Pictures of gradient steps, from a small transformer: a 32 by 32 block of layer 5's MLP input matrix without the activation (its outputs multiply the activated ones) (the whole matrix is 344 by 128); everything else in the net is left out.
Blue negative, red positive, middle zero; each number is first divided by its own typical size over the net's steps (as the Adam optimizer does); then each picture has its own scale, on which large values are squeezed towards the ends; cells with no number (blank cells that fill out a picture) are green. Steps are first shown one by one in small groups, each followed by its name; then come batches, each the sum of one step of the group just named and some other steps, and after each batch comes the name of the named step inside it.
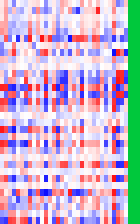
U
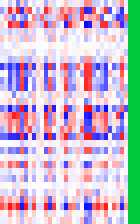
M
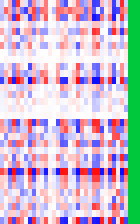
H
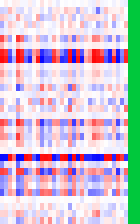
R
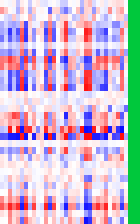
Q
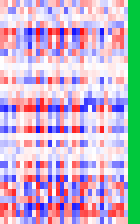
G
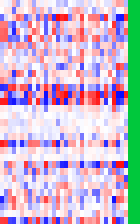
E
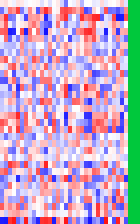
M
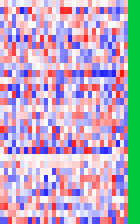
U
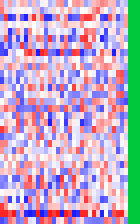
U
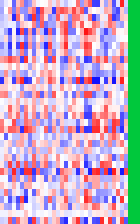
H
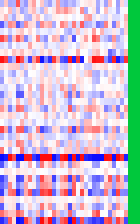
R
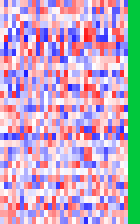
Q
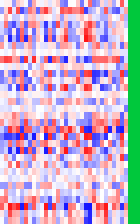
Q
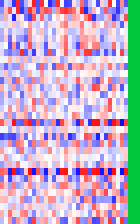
H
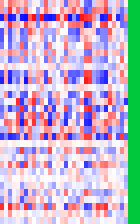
M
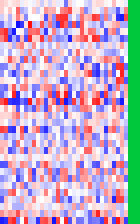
E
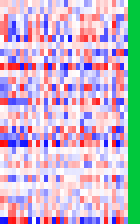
U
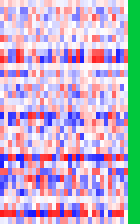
R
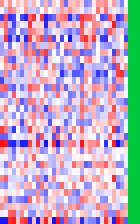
U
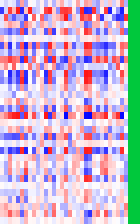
M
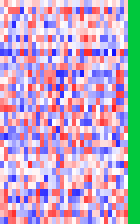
U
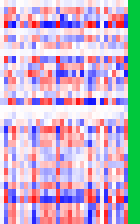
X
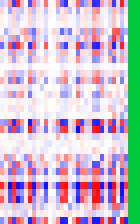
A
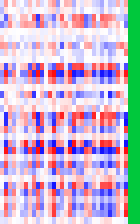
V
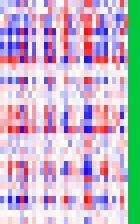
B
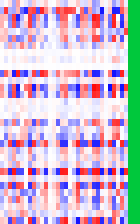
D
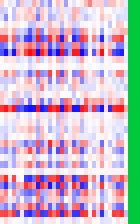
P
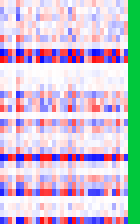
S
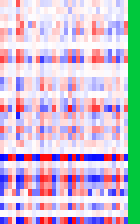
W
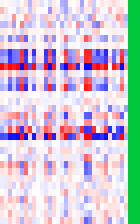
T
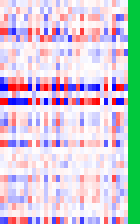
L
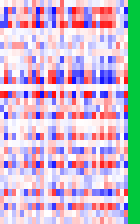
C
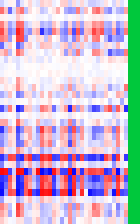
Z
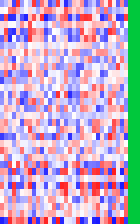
A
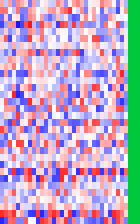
D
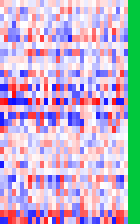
L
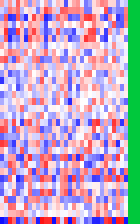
W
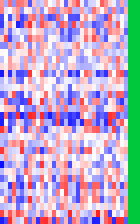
A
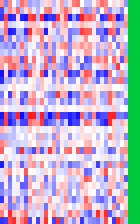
B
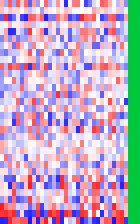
A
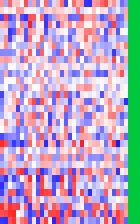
Z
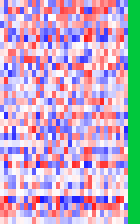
C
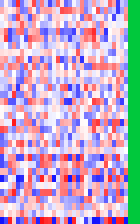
W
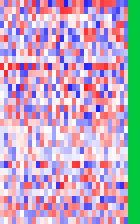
P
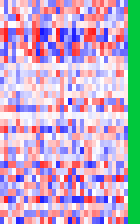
P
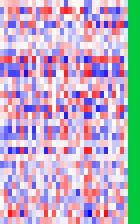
X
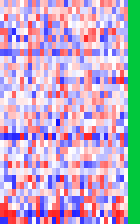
T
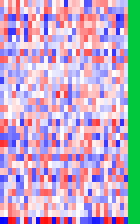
W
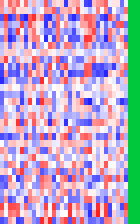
X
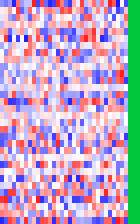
P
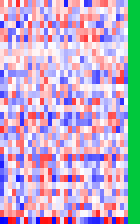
W
